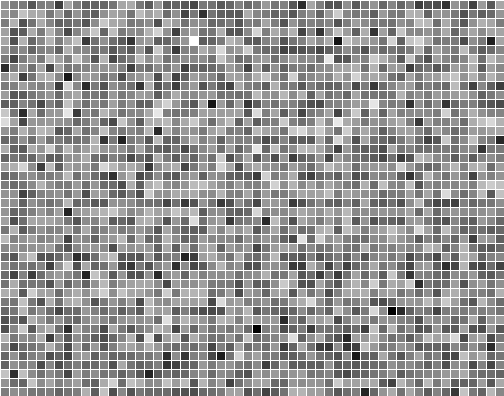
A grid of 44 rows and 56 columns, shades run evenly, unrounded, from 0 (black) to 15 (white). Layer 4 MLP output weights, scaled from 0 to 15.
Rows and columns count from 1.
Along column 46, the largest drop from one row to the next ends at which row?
8
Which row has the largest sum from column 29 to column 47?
15
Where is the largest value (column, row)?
22, 5
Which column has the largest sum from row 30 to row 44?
42
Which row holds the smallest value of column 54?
17
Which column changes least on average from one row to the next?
24
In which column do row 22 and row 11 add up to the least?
3
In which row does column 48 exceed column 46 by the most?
20
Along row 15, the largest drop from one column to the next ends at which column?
18
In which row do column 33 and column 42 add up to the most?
38
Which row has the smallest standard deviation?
11
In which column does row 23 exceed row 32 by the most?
47
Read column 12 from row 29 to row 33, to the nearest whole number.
10 7 9 11 12
